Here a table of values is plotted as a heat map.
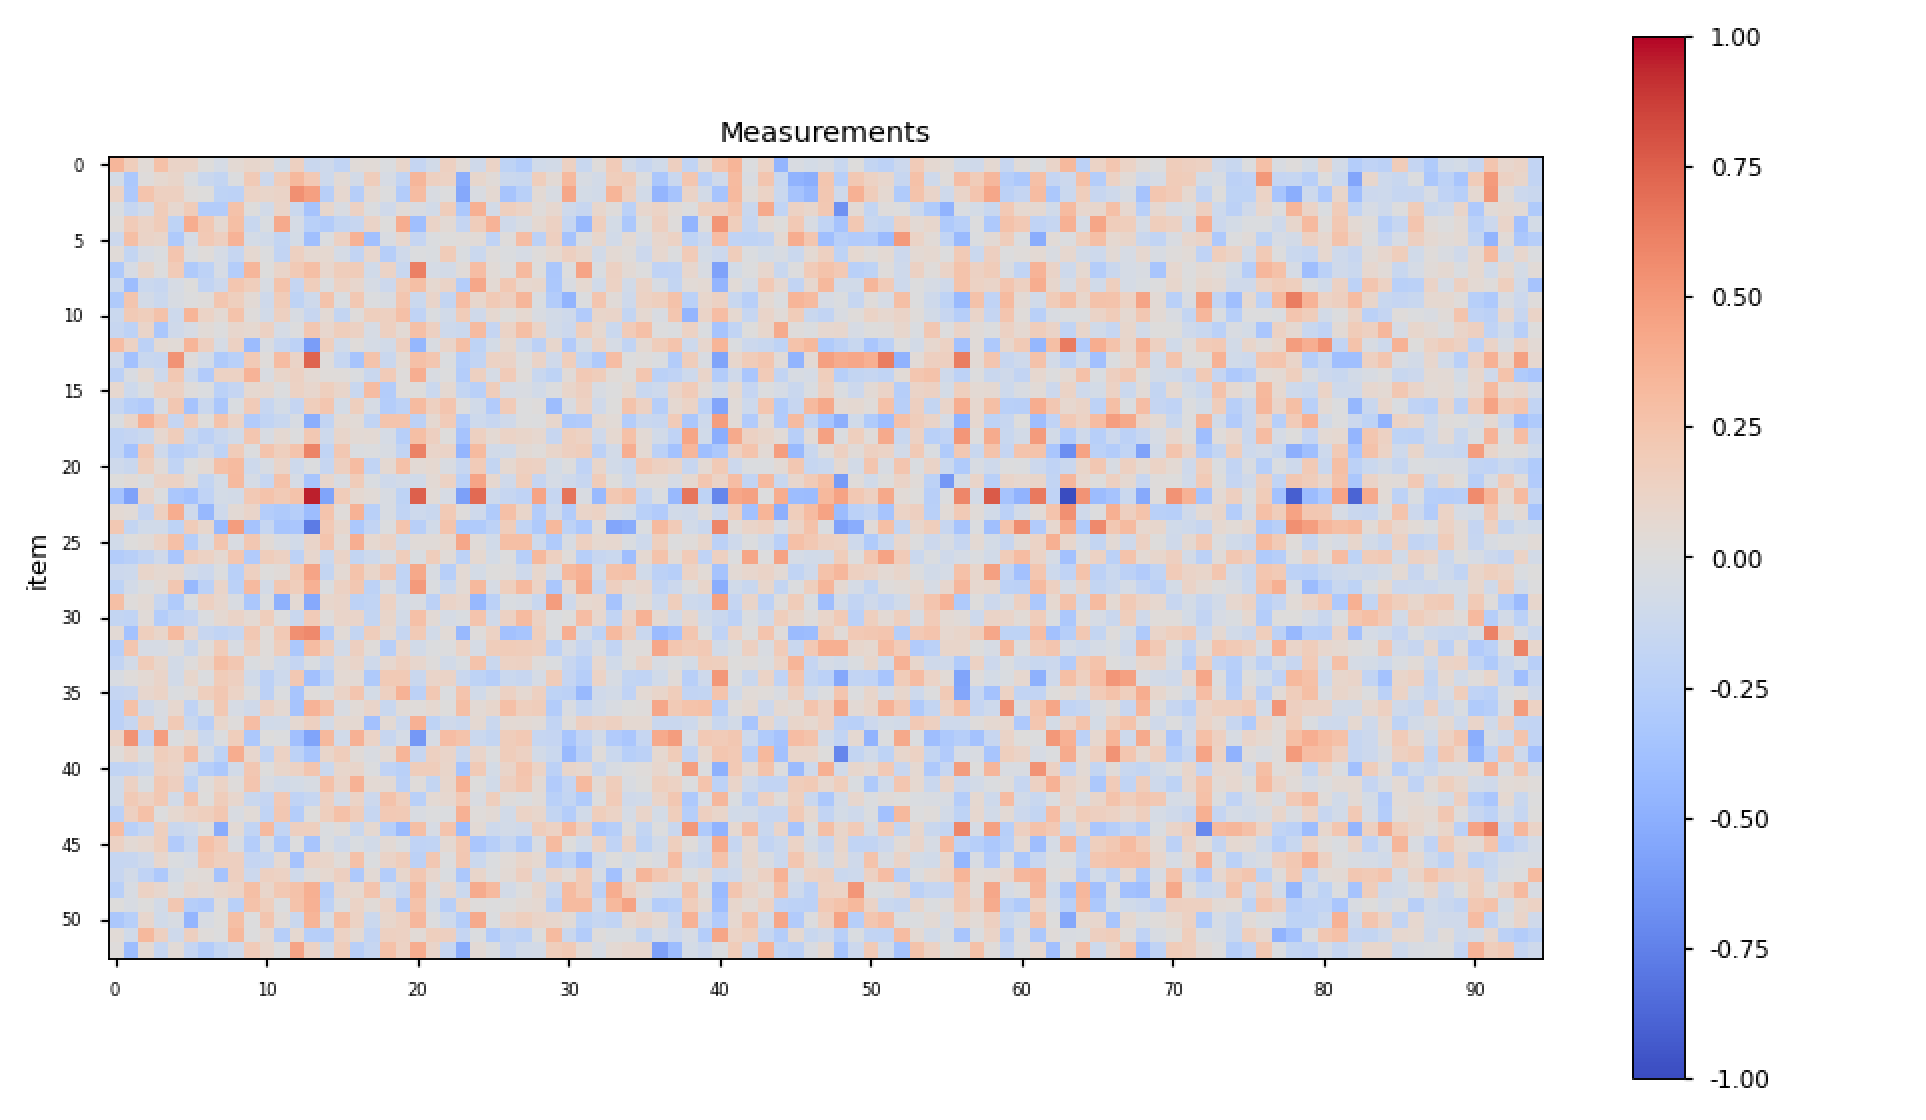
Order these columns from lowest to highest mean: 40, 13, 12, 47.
40, 12, 13, 47
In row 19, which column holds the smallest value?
63
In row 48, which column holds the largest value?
49
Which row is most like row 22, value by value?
19
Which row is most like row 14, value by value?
37
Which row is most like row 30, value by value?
11
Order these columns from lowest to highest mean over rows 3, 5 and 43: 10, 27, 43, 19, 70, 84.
84, 10, 70, 43, 19, 27
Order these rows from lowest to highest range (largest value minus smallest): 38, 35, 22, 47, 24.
47, 35, 38, 24, 22
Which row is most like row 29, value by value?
45
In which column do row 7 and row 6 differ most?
20
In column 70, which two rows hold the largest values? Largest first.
22, 48
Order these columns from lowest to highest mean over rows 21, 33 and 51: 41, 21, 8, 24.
21, 41, 24, 8
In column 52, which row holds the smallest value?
13
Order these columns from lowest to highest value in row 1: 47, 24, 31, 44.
44, 31, 24, 47
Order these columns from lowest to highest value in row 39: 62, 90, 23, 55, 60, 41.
90, 55, 23, 62, 60, 41
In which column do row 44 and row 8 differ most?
72
